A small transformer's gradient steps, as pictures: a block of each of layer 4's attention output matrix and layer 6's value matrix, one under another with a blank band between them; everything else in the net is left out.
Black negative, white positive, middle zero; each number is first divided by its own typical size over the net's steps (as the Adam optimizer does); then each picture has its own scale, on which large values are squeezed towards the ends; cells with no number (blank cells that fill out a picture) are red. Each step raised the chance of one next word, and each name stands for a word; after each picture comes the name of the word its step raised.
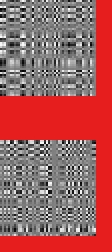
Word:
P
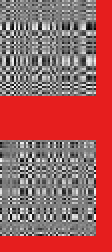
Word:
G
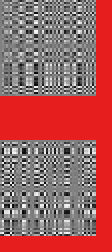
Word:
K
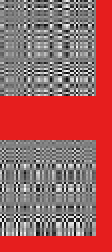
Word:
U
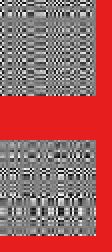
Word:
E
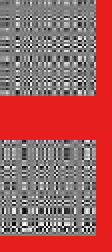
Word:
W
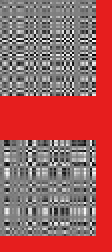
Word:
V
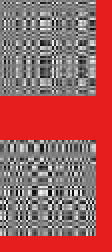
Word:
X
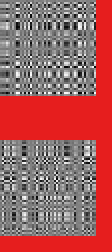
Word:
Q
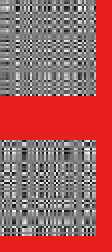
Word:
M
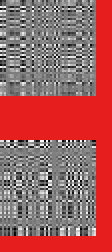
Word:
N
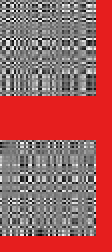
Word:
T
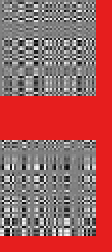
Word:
T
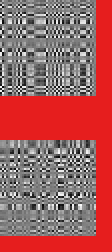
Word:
K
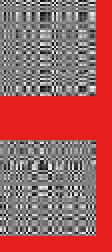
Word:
E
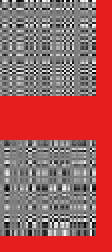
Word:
U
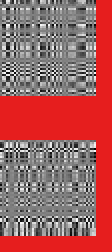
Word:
U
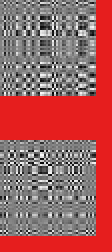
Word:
Q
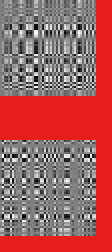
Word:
G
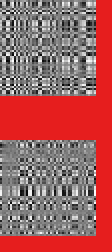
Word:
X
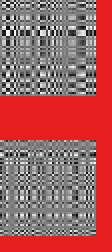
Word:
Q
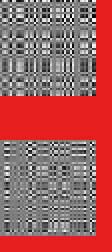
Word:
P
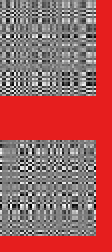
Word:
K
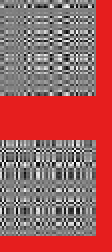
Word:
V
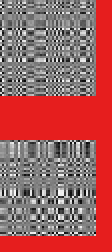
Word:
X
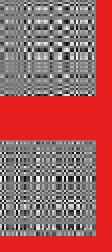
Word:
M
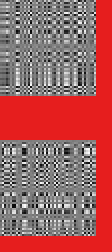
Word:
K
